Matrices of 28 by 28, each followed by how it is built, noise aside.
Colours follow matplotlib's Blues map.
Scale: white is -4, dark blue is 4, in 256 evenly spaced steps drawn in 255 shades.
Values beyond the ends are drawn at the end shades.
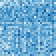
blocks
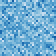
Toeplitz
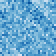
Toeplitz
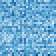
blocks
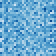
repeating rows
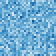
noise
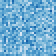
blocks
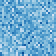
Toeplitz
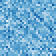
Toeplitz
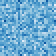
repeating rows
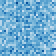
repeating rows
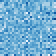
low rank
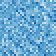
Toeplitz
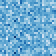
repeating rows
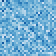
Toeplitz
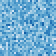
noise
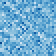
Toeplitz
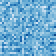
blocks
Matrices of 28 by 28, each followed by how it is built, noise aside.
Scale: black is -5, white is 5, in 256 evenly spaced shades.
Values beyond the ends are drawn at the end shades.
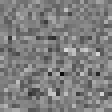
uneven rows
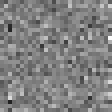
uneven columns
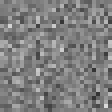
low rank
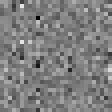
uneven columns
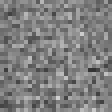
blocks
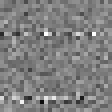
uneven rows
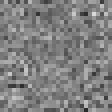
low rank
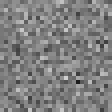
low rank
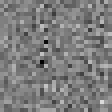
uneven columns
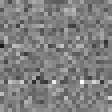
uneven rows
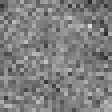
smooth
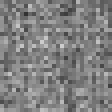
blocks
